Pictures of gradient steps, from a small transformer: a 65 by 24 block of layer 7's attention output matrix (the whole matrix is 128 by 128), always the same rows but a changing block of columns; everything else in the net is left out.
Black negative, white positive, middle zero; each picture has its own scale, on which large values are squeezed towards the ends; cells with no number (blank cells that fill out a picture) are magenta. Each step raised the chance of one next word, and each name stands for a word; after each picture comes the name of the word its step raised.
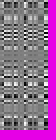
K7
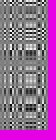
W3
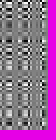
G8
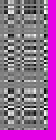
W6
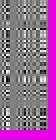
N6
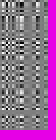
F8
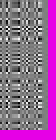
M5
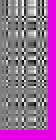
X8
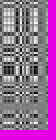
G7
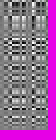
F8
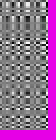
F8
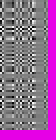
M5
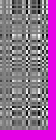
W6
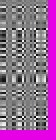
N6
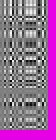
X8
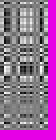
G7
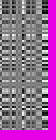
W6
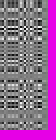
M5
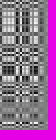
G7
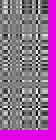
W6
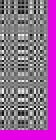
W6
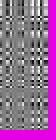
X8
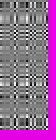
K7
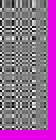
M5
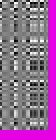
G8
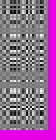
W6
